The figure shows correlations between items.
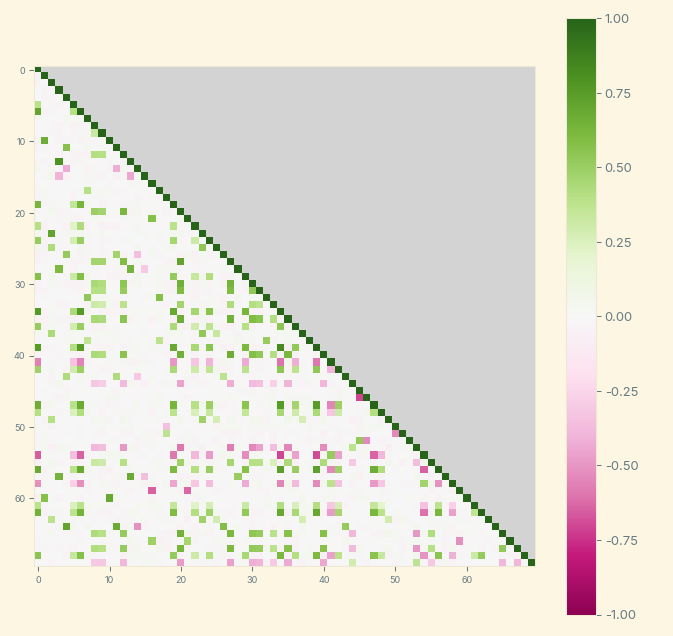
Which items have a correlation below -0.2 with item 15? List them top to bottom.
3, 13, 28, 57
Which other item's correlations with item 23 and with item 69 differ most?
2
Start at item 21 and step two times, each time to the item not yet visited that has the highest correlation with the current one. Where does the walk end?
66
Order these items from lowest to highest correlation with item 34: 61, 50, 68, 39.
50, 61, 68, 39
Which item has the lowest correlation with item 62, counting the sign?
54
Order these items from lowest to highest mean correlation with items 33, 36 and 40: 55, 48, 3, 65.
3, 48, 55, 65
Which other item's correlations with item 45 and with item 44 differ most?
46
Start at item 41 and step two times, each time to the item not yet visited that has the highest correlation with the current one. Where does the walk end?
58
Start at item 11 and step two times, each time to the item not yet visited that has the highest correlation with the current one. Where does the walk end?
4
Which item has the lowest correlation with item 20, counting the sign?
53
